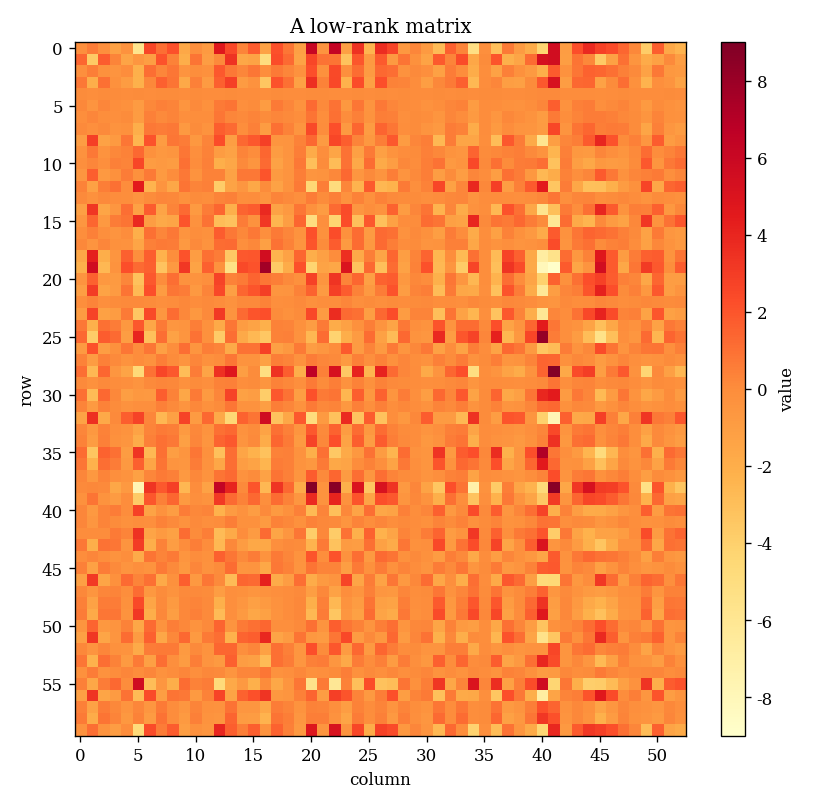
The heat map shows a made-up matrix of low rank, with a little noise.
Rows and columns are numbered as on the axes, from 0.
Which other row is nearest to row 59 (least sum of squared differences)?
39
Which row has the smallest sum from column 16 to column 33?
55
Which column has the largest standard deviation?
40
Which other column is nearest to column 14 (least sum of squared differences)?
4
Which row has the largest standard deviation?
38
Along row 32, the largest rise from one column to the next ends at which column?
42
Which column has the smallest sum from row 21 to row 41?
16
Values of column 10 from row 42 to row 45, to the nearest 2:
0 0 0 0
